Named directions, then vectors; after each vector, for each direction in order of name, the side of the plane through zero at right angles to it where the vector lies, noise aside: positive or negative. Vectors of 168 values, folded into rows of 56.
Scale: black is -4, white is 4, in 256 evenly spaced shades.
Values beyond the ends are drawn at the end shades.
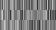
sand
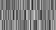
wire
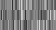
negative, positive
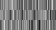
positive, negative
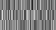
positive, positive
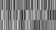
positive, positive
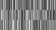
positive, positive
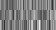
negative, positive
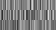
negative, negative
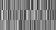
positive, positive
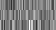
negative, positive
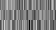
positive, negative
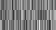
negative, positive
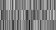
negative, negative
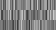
negative, negative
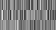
positive, positive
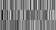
negative, negative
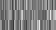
negative, positive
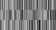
positive, negative
